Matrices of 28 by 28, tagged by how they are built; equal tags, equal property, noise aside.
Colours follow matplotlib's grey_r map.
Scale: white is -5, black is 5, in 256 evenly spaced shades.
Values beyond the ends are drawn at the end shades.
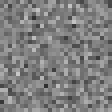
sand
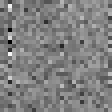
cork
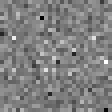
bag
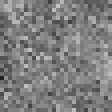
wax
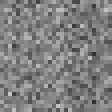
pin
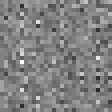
cork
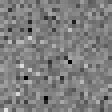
bag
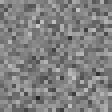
sand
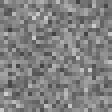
sand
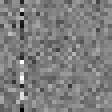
cork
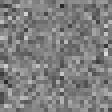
cork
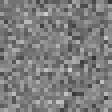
pin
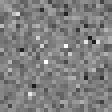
bag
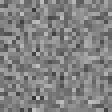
pin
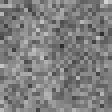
wax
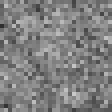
wax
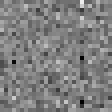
cork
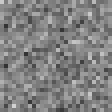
pin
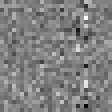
cork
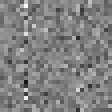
cork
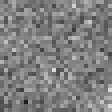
wax
